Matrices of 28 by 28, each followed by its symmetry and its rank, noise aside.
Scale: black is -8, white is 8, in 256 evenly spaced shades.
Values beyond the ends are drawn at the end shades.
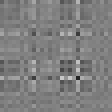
symmetric, rank one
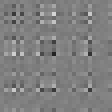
symmetric, rank one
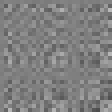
symmetric, rank two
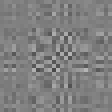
antisymmetric, rank two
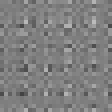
antisymmetric, rank two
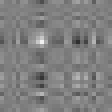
symmetric, rank one
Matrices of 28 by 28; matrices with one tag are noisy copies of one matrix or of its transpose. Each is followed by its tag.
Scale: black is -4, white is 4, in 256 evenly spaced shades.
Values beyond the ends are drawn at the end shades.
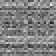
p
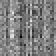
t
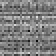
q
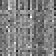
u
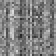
t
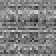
t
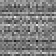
q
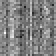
t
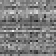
t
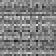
q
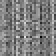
q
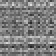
p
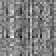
t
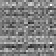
p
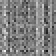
p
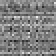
q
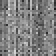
u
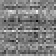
t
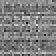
q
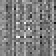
q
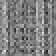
p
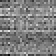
u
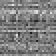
t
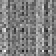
p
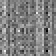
p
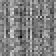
t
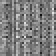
q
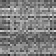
u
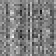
t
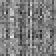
t
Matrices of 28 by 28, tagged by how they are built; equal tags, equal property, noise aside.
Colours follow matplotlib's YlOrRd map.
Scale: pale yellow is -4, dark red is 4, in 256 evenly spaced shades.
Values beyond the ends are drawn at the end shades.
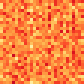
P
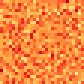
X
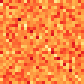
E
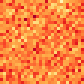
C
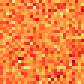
X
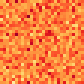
P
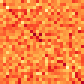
E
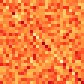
E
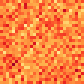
C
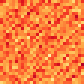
C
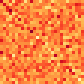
E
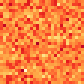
X
